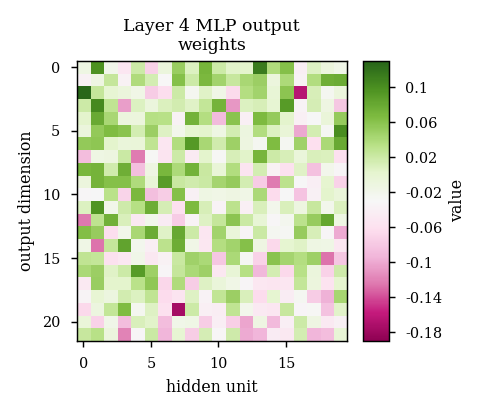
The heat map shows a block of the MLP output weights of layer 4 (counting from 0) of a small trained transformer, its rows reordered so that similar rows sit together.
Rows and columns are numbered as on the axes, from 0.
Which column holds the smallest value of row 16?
13
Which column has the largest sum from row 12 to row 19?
11
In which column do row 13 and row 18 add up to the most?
5
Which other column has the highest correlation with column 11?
3
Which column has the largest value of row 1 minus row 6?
17
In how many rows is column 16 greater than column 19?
12
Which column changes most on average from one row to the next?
0
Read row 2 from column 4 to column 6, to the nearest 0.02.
-0.02 -0.08 -0.06
